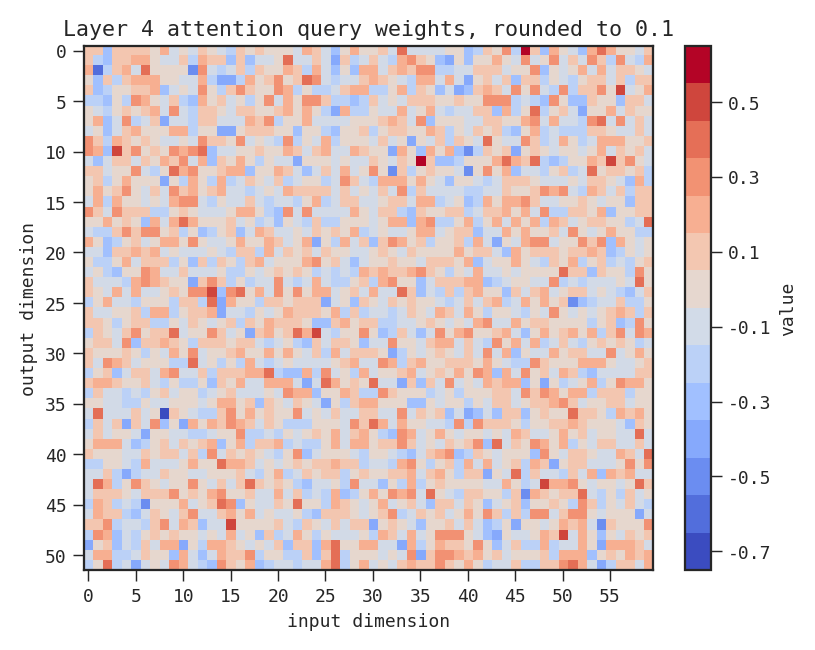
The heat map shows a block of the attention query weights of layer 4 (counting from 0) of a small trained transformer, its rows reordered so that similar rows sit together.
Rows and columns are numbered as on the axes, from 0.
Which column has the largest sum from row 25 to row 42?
15
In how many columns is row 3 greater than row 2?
21
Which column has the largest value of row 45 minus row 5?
52
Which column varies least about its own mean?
7
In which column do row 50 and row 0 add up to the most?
46
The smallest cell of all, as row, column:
36, 8
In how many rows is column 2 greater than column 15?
15
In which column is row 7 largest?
54
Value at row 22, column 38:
-0.2
